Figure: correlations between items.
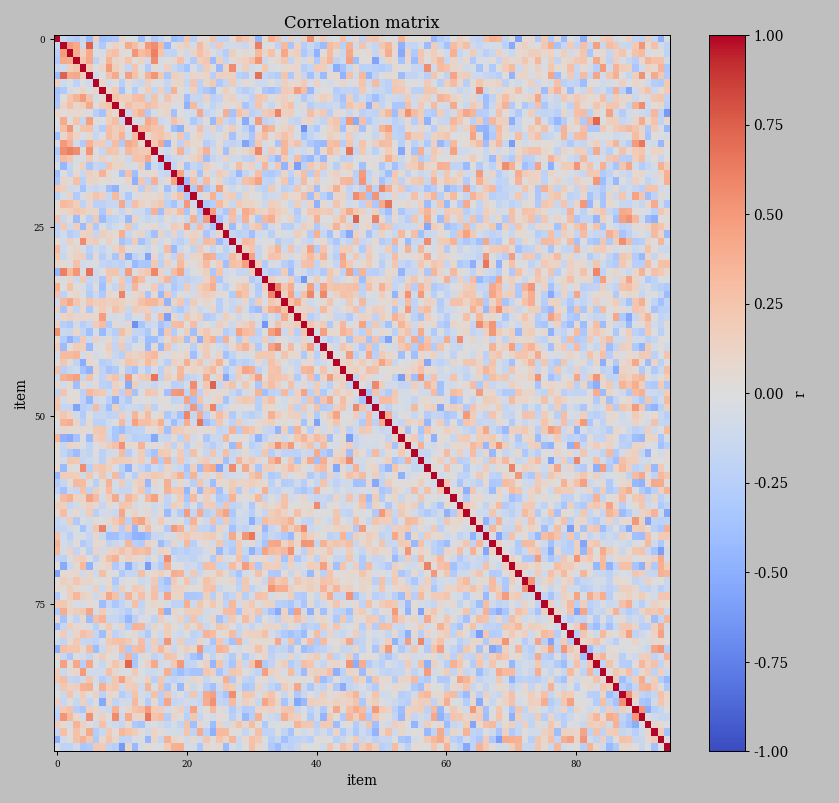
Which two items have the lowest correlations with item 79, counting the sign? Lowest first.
65, 54
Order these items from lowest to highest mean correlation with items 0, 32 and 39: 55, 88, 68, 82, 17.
55, 82, 17, 88, 68
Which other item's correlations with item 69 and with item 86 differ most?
17
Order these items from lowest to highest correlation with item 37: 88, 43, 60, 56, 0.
88, 56, 60, 43, 0
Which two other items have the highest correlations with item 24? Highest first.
46, 49
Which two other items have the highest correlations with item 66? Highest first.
30, 29
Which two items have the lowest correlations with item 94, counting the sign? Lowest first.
10, 63
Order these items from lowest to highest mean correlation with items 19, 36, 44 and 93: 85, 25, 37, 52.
85, 37, 52, 25
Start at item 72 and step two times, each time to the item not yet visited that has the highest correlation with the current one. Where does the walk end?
33
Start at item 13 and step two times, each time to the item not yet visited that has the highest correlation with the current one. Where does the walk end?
89
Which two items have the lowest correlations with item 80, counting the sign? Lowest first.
76, 52
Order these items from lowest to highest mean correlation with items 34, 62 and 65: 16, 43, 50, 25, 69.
16, 69, 25, 50, 43
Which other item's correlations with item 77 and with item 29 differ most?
7
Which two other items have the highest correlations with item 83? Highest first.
11, 31
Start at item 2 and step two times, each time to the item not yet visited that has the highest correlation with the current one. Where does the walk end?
45
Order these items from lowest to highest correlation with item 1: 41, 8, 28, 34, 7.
41, 7, 34, 28, 8
